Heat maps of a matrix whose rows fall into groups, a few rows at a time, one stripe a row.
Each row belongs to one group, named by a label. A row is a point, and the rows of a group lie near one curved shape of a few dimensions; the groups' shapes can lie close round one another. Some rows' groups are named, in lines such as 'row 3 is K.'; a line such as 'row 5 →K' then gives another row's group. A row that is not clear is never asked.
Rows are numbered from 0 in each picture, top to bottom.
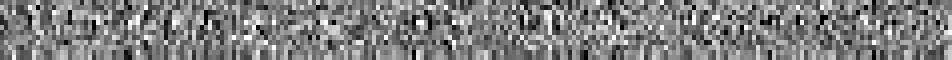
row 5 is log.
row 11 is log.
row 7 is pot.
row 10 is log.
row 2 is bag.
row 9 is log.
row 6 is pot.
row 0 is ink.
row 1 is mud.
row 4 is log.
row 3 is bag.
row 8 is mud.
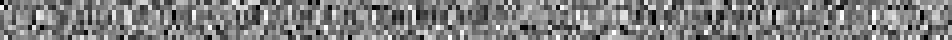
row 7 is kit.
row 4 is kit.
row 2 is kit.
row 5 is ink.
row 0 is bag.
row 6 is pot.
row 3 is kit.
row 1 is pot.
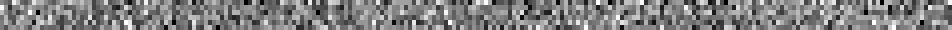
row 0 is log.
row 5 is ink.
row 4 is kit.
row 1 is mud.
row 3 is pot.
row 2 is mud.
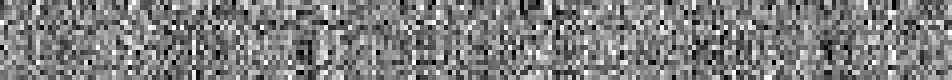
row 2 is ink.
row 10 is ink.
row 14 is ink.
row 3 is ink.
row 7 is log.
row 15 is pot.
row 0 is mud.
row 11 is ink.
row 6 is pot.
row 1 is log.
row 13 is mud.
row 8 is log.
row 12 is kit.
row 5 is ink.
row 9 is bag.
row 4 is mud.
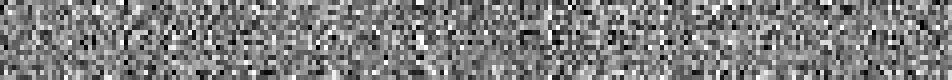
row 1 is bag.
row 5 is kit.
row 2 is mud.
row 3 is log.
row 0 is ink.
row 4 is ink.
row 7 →log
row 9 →pot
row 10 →log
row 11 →mud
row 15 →log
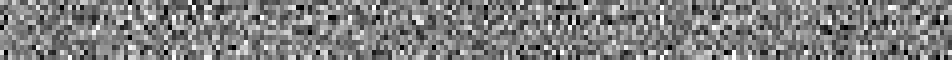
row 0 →mud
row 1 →ink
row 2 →pot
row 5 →bag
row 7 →mud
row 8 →pot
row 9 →mud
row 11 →ink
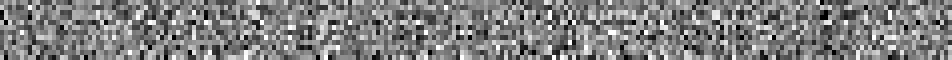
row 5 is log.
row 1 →mud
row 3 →bag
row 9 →ink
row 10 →log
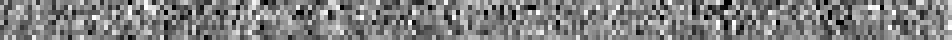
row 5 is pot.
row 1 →log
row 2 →ink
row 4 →pot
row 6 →pot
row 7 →bag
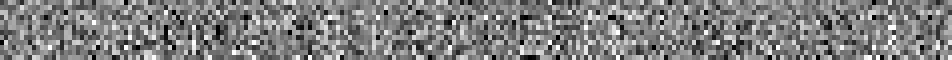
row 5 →ink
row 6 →pot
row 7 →ink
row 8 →bag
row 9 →kit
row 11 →log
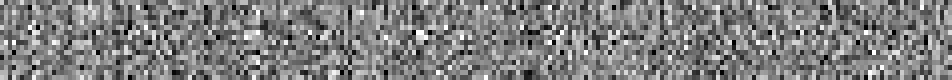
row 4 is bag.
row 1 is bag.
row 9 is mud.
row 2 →log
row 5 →mud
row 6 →log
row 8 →bag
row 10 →kit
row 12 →log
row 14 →log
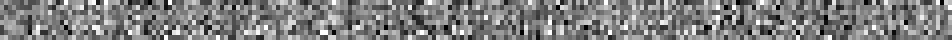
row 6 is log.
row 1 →pot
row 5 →mud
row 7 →mud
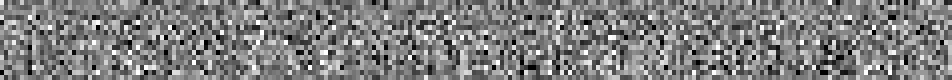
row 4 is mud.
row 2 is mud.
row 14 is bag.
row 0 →pot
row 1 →log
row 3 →mud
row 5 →kit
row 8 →log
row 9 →bag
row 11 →pot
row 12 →log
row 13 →log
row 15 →pot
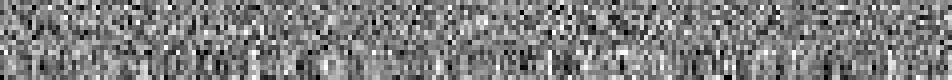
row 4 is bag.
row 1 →kit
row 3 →ink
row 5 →ink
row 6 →pot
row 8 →log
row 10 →bag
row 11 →log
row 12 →ink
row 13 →ink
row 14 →ink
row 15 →bag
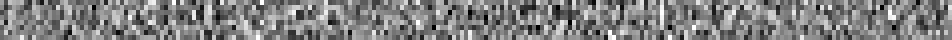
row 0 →ink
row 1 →log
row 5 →mud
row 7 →mud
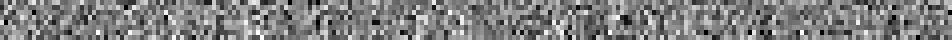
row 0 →bag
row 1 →mud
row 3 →pot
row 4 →pot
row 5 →mud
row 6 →log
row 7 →ink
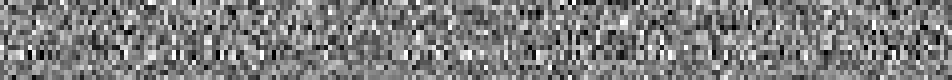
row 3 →mud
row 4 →kit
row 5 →kit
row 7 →ink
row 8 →ink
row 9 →mud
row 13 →bag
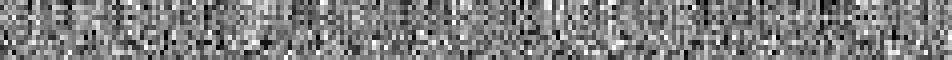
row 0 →log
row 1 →bag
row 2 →log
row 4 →log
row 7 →pot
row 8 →bag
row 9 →pot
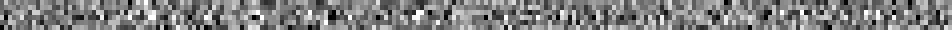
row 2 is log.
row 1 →mud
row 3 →ink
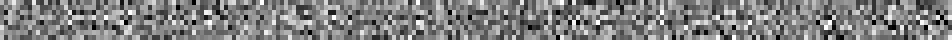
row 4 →ink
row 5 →mud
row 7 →pot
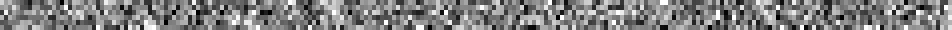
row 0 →log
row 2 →bag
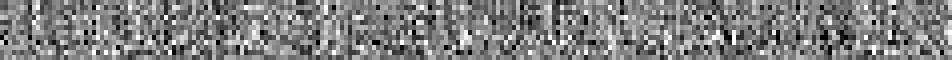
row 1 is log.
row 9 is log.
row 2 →ink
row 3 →mud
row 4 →log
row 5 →log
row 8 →pot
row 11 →mud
